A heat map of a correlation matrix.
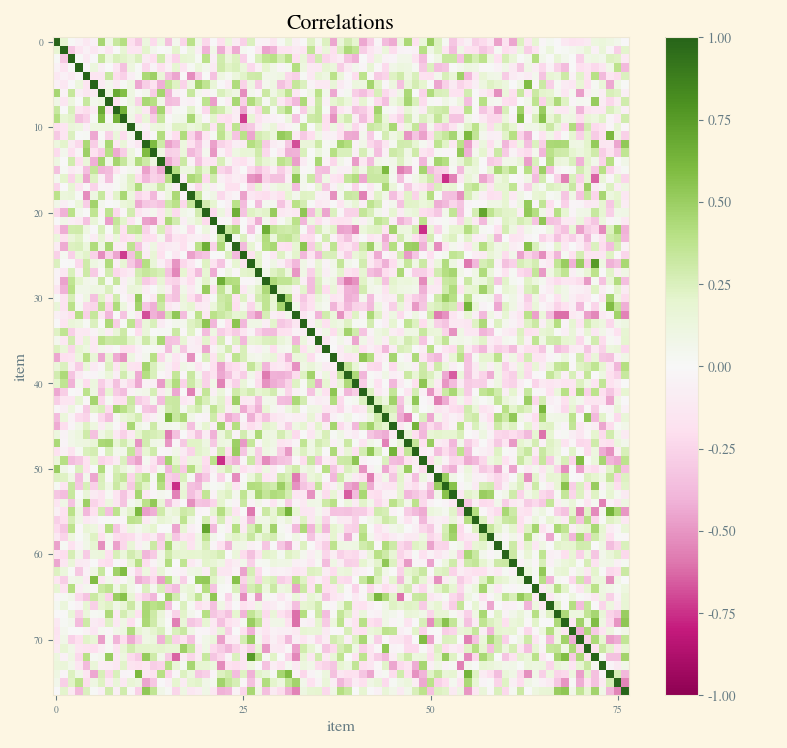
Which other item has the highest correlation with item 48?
45
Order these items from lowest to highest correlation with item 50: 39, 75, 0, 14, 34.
14, 34, 39, 75, 0
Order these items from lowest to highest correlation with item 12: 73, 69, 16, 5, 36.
16, 5, 73, 36, 69
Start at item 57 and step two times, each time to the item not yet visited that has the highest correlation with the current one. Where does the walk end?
24
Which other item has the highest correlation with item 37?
41
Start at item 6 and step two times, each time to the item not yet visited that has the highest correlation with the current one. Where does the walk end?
9
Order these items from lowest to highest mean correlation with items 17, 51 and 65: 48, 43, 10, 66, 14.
48, 10, 66, 43, 14
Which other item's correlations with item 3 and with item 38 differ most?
32
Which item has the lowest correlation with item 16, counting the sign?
52
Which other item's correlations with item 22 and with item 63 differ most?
49
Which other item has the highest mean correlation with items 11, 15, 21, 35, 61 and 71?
44
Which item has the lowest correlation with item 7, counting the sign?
21
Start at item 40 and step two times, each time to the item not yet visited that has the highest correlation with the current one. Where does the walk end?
70
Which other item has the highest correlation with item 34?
39
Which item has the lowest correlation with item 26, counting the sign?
55
